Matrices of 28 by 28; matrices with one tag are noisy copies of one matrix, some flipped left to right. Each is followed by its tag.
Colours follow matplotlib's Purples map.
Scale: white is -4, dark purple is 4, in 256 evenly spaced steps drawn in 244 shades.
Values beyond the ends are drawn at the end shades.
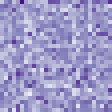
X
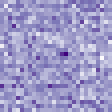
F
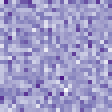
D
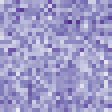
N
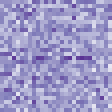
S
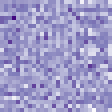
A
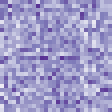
S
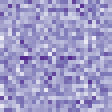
S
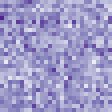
N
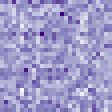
X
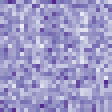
X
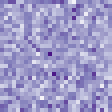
X
